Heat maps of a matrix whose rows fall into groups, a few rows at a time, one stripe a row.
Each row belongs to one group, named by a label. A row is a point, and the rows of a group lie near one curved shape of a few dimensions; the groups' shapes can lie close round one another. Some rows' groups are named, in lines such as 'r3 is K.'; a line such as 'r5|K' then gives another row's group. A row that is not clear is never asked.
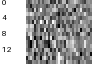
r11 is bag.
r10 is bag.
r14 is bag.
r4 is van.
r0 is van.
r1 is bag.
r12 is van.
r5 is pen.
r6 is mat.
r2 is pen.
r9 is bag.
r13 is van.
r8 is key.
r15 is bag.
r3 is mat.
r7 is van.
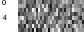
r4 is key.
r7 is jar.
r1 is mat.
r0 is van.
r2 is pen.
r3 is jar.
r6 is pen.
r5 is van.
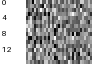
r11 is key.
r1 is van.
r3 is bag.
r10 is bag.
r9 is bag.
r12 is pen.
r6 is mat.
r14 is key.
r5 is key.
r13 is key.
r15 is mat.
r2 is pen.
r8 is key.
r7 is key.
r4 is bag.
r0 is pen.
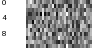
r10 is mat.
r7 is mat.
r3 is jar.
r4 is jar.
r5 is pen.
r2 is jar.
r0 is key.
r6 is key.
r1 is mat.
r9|bag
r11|bag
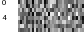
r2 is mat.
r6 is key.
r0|bag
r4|van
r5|bag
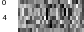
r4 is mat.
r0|van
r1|mat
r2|key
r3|key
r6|mat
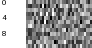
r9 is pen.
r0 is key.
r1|jar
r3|pen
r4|van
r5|van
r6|key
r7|jar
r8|bag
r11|pen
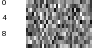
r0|van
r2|key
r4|pen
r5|van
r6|pen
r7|pen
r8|jar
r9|mat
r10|key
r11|jar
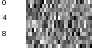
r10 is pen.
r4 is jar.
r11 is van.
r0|van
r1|bag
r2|pen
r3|jar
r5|mat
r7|pen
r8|key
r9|jar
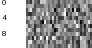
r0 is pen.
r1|mat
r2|key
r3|jar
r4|mat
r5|van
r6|van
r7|key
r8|van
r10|key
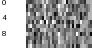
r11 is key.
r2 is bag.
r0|jar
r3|key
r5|pen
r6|key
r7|pen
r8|van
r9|bag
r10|bag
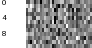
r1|mat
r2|key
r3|bag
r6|bag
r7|van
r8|mat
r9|van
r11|key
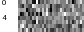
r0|van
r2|mat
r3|bag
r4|pen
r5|van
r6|key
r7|mat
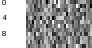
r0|jar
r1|van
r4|bag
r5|pen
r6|bag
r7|pen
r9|mat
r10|mat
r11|van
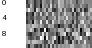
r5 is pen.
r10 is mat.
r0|bag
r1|bag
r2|key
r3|pen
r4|bag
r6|mat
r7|van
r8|jar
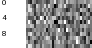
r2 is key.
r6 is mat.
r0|bag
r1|key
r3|van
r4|pen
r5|key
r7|bag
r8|key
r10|van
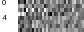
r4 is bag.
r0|pen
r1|key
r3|mat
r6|pen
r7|bag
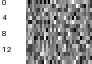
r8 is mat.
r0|bag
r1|van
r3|jar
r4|key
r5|bag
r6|key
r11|jar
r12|jar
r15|van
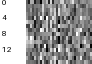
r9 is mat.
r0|bag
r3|jar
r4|pen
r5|mat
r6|bag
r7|pen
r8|van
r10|mat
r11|van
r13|pen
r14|pen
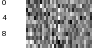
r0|bag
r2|bag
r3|bag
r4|van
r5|mat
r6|jar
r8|key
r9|jar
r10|mat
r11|mat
